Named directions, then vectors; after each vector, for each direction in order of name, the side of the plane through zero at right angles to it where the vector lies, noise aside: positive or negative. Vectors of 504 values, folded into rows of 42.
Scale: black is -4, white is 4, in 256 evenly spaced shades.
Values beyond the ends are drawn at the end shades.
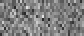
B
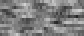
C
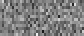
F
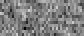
negative, positive, positive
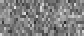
negative, negative, positive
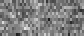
positive, negative, negative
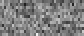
positive, negative, positive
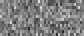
negative, negative, positive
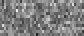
negative, positive, negative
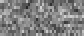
negative, negative, positive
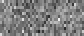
negative, negative, positive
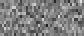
negative, negative, negative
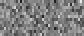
negative, negative, negative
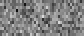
positive, negative, positive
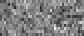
positive, positive, negative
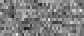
negative, positive, positive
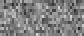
positive, negative, positive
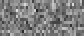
negative, positive, negative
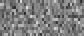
positive, positive, positive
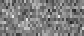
positive, negative, negative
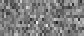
positive, positive, positive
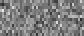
negative, negative, negative
